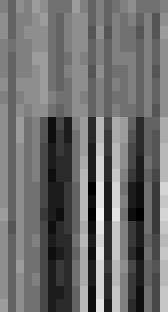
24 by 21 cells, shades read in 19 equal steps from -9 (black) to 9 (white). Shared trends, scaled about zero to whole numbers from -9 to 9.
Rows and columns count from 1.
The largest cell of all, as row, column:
17, 13
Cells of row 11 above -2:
10
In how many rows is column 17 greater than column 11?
1
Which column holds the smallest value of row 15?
12
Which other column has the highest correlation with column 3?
16
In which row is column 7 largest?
8
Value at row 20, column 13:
7
